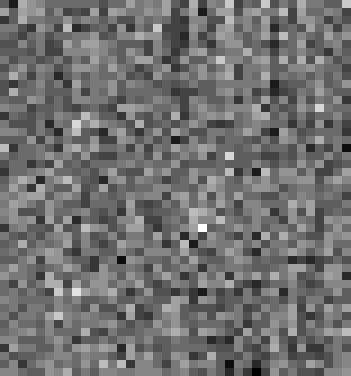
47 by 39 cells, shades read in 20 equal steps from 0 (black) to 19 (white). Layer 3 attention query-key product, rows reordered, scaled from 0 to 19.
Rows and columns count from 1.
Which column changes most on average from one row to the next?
23
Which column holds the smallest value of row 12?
31
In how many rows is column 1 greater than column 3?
20
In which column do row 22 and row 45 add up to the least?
29
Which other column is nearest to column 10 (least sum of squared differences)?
38
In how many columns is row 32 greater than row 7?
21
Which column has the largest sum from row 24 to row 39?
7
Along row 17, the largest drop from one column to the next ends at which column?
10
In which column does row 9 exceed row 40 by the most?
35
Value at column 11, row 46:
8
